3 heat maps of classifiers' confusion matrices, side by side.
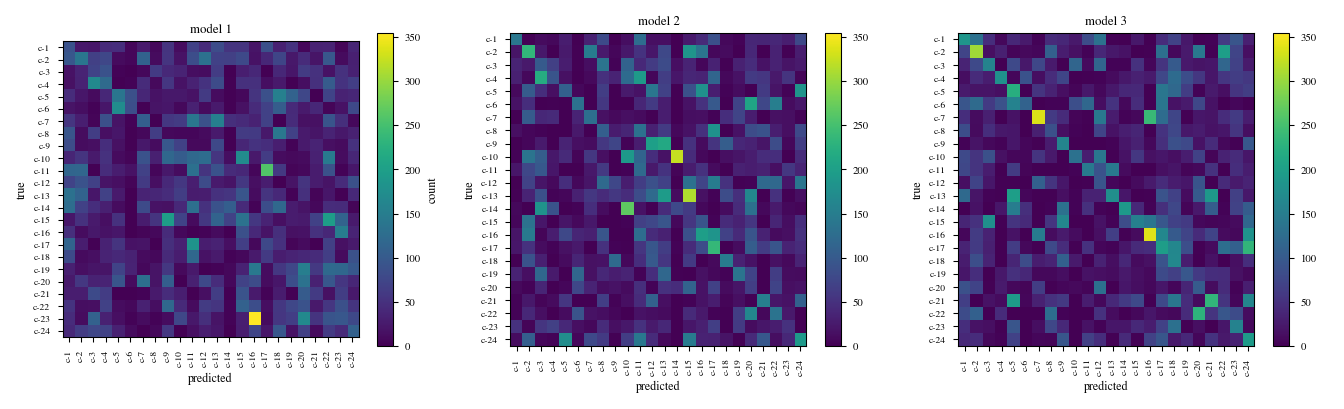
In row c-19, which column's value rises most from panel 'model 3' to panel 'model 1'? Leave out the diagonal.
c-16
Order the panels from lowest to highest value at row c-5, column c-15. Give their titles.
model 1, model 3, model 2
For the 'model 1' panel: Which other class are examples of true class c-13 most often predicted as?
c-1
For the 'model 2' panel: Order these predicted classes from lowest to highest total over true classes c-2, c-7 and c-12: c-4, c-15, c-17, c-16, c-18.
c-4, c-18, c-17, c-16, c-15
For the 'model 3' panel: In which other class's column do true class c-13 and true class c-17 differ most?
c-24
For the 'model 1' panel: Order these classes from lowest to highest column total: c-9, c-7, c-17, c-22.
c-7, c-17, c-9, c-22
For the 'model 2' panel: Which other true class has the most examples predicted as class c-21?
c-12
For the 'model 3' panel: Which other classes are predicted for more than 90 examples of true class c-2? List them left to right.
c-8, c-17, c-20, c-22
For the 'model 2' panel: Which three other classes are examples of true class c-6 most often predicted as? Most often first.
c-20, c-22, c-17
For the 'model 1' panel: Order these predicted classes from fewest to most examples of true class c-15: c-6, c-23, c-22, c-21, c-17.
c-6, c-17, c-21, c-23, c-22
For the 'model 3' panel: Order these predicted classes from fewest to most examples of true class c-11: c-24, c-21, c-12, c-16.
c-16, c-24, c-21, c-12
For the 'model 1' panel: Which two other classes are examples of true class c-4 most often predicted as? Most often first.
c-3, c-22
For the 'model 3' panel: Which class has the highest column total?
c-17
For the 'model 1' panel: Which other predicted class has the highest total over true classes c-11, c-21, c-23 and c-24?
c-16
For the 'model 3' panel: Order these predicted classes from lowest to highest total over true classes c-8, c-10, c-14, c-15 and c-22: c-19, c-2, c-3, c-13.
c-13, c-19, c-2, c-3
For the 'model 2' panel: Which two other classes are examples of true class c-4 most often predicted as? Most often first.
c-3, c-11
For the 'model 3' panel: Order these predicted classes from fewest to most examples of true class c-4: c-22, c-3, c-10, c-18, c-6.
c-10, c-3, c-22, c-6, c-18
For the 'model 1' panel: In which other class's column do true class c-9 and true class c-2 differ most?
c-12
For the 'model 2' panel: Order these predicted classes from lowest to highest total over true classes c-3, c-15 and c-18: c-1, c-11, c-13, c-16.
c-1, c-16, c-11, c-13
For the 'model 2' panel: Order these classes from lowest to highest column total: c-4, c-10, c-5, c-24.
c-4, c-5, c-10, c-24
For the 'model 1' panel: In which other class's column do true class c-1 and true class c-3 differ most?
c-17
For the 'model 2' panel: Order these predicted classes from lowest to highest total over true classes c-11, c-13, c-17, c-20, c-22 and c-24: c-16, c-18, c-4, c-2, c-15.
c-4, c-18, c-16, c-2, c-15
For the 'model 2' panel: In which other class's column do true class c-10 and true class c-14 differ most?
c-2
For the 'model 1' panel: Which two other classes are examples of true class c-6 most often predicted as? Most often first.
c-5, c-18
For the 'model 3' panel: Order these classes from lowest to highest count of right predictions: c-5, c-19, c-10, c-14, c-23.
c-19, c-10, c-23, c-14, c-5
